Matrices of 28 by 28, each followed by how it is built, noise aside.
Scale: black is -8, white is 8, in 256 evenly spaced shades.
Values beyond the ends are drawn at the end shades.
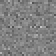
uneven rows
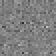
uneven rows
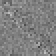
banded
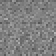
repeating columns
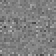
uneven rows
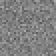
repeating columns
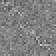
banded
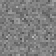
repeating columns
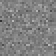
uneven rows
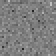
sparse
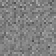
repeating columns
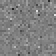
sparse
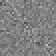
banded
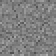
repeating columns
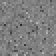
sparse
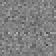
uneven rows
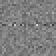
uneven rows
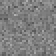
repeating columns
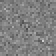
banded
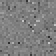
sparse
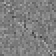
banded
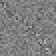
banded
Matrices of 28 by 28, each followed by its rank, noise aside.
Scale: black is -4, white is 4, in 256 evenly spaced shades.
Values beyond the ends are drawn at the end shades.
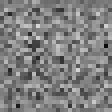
six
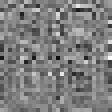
four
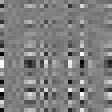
one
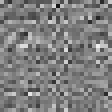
four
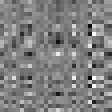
two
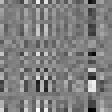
one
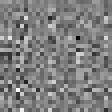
four
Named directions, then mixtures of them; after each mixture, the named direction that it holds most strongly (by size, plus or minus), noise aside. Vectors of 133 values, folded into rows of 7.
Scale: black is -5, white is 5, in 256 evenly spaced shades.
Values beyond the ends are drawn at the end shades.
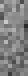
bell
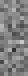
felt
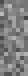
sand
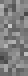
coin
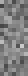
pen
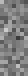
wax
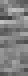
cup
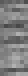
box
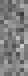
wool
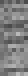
box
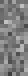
wool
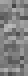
box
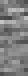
cup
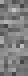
pen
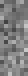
bell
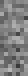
sand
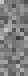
wax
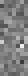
pen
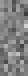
coin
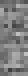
box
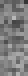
box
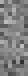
pen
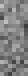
bell
